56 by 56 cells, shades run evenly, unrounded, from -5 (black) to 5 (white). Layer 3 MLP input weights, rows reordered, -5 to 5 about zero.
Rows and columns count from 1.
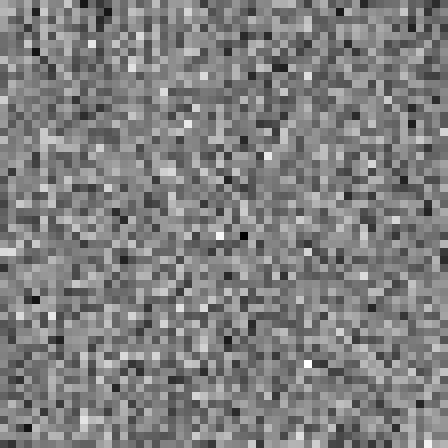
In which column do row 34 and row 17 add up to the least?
1
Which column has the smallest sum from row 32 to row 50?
22
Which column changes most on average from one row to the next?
29
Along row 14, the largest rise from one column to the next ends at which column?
25
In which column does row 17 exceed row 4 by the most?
56
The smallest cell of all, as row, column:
30, 31
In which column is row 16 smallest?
52
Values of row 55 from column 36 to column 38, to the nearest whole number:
-2 1 4
